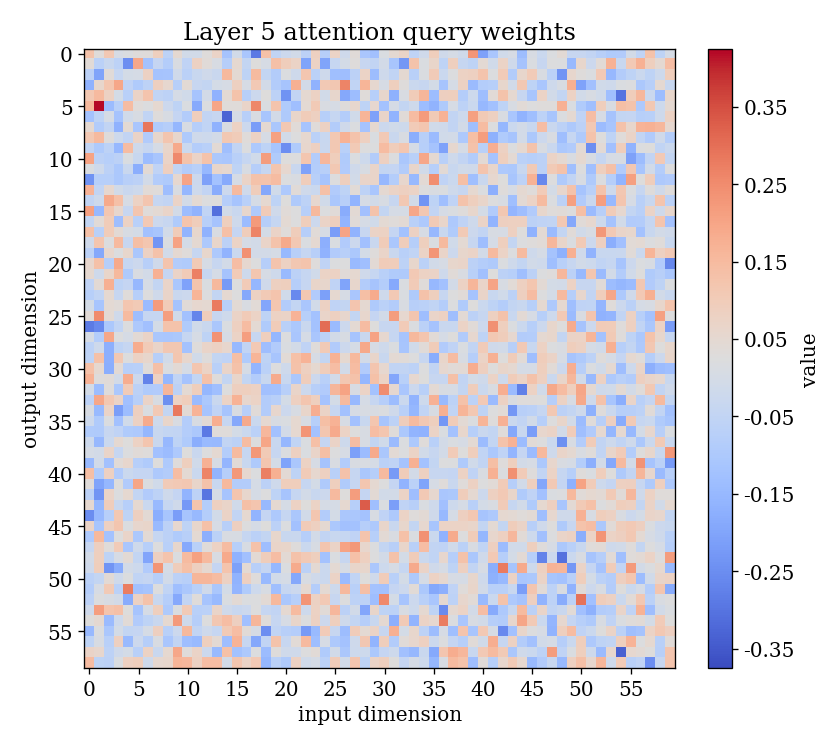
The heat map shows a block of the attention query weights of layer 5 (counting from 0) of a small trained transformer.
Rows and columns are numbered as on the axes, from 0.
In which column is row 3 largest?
26
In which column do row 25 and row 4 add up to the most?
1
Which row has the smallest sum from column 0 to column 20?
44
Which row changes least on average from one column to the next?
20
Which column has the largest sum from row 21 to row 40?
15
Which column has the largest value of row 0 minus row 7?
39
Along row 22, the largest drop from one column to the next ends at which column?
14
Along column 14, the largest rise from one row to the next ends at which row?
7
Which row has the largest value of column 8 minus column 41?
8
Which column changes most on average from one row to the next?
13
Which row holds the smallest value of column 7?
18
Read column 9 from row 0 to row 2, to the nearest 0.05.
0.05 0 0
